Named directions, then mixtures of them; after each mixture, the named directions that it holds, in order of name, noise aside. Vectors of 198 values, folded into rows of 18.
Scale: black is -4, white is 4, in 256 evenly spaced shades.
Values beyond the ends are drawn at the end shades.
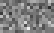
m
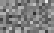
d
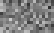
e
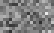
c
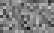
m.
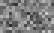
c, m.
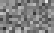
d.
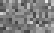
d, e.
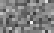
c, d.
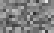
c, d.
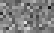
e, m.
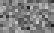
e, m.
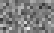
d, m.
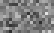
c.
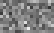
m.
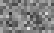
c, m.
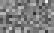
d.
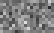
m.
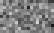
e, m.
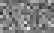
m.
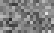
c.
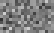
d, m.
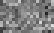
c, e.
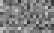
c, e.
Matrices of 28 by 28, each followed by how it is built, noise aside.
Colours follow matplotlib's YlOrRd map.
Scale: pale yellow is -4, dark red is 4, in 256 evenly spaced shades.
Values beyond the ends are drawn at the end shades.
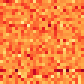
uneven rows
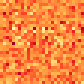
uneven rows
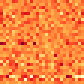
uneven rows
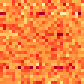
uneven rows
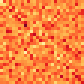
diagonal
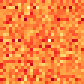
uneven rows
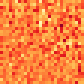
upper triangular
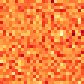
low rank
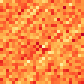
Hankel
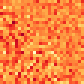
lower triangular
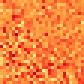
lower triangular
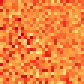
lower triangular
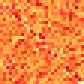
diagonal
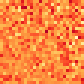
upper triangular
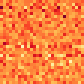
uneven rows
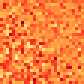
lower triangular
